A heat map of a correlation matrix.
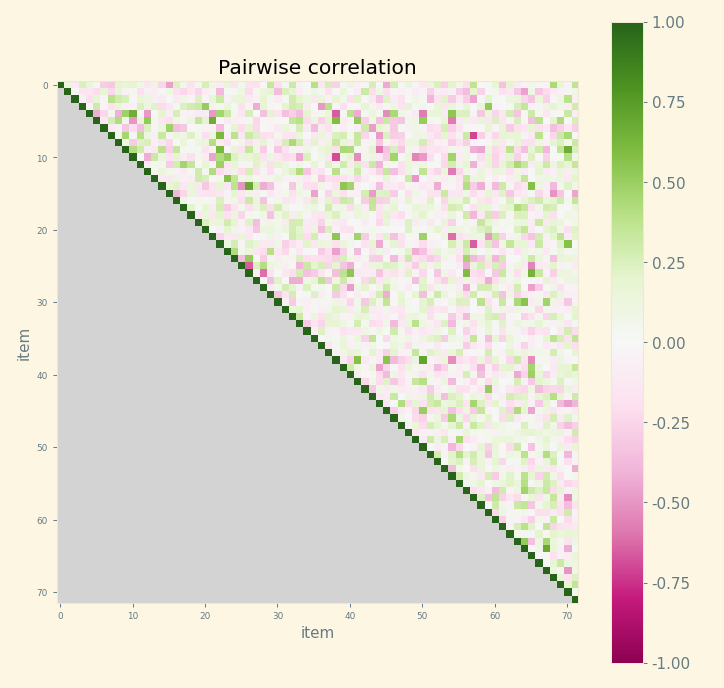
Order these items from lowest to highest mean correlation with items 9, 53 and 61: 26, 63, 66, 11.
63, 11, 66, 26
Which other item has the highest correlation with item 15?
6
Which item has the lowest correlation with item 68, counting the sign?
15
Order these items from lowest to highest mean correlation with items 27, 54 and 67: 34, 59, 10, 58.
59, 58, 34, 10
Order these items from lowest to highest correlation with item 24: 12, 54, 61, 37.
37, 54, 12, 61
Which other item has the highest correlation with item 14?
26
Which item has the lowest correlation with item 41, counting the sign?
10
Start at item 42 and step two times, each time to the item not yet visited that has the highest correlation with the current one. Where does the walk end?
3
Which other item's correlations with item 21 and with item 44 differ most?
5
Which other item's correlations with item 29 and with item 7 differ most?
57
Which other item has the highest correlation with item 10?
4
